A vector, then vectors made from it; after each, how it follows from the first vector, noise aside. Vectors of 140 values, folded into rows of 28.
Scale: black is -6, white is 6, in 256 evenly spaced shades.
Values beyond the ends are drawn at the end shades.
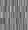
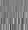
reversed, partly zeroed.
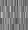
sign-scrambled.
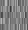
negated.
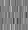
reversed, negated, partly zeroed.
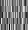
reversed, negated, scaled up.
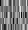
wrapped around, negated, scaled up.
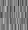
negated.
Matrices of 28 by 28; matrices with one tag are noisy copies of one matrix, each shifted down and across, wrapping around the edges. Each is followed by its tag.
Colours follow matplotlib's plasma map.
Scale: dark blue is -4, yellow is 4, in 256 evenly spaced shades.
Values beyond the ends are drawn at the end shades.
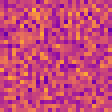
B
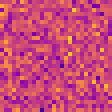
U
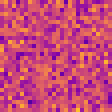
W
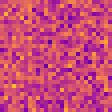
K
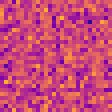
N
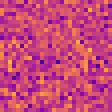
B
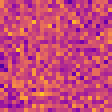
K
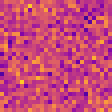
K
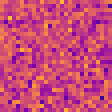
W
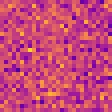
K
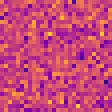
N
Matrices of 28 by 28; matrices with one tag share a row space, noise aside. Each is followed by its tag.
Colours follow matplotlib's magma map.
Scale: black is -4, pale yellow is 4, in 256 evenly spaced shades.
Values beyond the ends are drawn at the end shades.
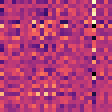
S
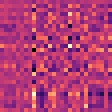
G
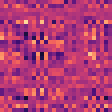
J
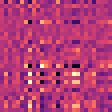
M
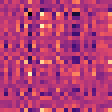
M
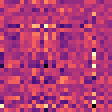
S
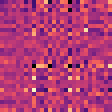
G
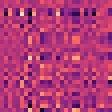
M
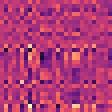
M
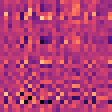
M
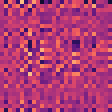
M
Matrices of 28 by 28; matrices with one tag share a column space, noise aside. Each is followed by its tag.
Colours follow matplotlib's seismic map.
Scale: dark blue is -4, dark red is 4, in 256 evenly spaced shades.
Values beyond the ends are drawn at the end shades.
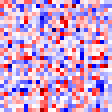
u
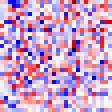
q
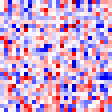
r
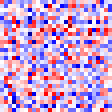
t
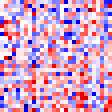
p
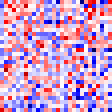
p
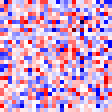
q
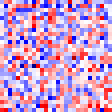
u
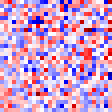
q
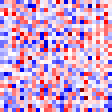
p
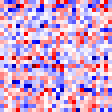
u
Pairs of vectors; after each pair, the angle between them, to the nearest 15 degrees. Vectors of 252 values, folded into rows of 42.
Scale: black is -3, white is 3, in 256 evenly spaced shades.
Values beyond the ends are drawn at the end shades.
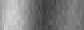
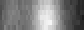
120 degrees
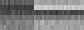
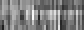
120 degrees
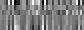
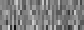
120 degrees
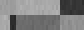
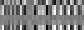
90 degrees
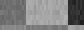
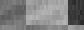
15 degrees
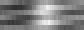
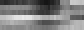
120 degrees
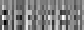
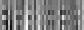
45 degrees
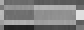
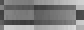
150 degrees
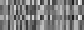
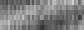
120 degrees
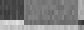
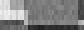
150 degrees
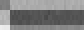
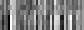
105 degrees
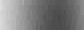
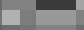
75 degrees
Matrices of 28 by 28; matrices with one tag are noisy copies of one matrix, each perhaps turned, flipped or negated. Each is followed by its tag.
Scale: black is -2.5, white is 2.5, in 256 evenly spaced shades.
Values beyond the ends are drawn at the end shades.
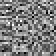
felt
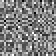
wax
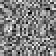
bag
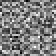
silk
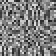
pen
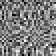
pen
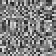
bag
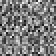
silk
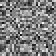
bag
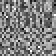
felt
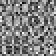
silk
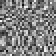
pen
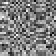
pen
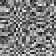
pen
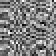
pen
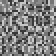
silk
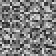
silk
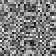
bag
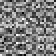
silk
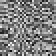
wax
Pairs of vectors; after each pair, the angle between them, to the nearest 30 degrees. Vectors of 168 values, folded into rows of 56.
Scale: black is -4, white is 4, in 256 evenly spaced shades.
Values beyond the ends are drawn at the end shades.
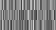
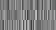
120 degrees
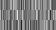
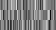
60 degrees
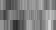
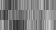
30 degrees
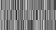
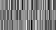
60 degrees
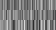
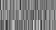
120 degrees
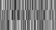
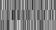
30 degrees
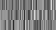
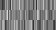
60 degrees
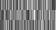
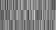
30 degrees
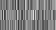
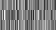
150 degrees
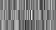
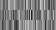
150 degrees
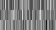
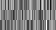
150 degrees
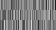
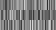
120 degrees
